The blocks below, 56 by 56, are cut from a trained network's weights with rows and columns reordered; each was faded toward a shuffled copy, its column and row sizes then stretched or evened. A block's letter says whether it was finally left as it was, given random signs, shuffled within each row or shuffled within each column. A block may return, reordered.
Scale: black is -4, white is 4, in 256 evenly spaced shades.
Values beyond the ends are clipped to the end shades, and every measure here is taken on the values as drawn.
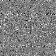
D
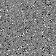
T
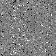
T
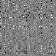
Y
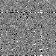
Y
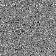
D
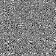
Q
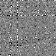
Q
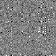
Y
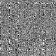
Y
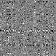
Y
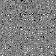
Y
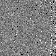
T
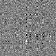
Y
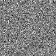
T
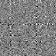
Y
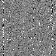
T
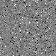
T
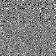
Q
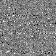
D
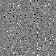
T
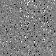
T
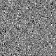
T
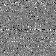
D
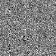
Q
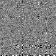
Q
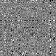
Y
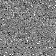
D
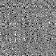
Y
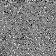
D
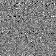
D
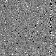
T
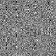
Y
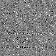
Q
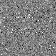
D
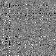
Q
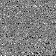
D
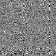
Y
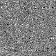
D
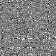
Y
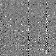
Q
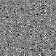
Y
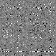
Y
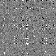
Y
